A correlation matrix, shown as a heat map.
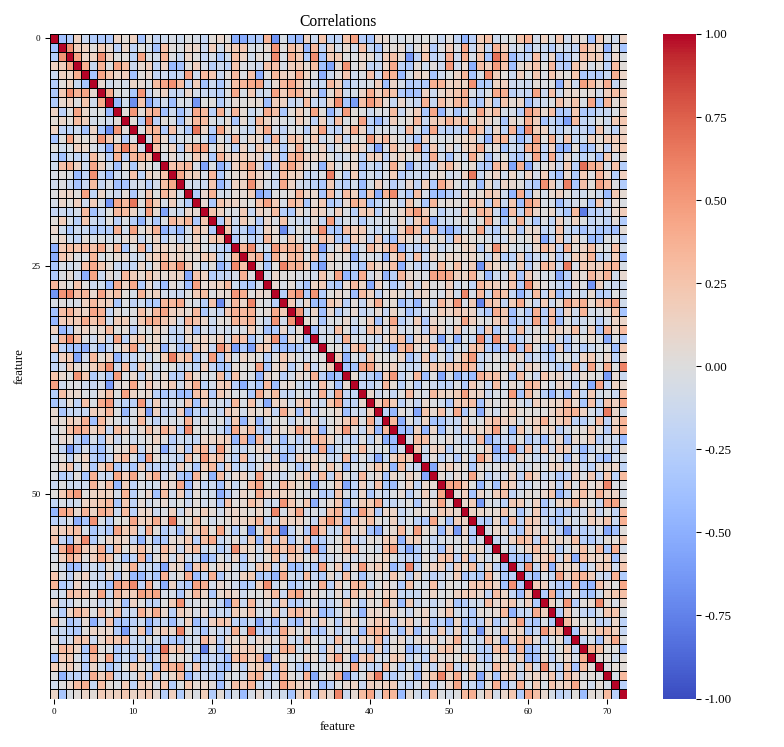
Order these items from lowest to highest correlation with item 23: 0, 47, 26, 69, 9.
0, 9, 47, 26, 69
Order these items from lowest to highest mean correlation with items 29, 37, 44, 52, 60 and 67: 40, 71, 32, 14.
40, 32, 71, 14
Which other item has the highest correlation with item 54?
33
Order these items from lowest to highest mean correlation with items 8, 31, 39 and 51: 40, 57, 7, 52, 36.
57, 7, 40, 36, 52
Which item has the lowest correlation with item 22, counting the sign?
62
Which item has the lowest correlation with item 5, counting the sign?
64
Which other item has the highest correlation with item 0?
38
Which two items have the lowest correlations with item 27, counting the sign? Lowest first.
68, 40
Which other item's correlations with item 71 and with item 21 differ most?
29
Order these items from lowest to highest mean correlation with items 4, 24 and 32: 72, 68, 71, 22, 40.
22, 72, 68, 40, 71
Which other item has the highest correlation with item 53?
15
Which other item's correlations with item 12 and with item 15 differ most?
35
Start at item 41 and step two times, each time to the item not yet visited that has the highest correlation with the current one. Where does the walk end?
49
